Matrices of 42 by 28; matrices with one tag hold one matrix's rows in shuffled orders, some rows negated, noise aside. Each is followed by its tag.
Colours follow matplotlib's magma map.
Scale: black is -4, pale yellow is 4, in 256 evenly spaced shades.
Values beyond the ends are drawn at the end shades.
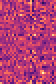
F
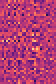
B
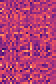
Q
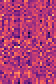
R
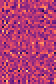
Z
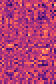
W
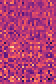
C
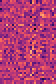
F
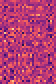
C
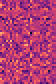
Q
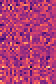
Q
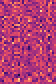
R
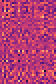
Z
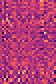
Z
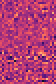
W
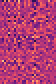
B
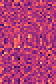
R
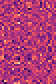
R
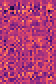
C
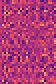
Z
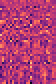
Q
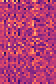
B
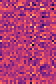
F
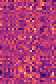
F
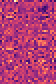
W
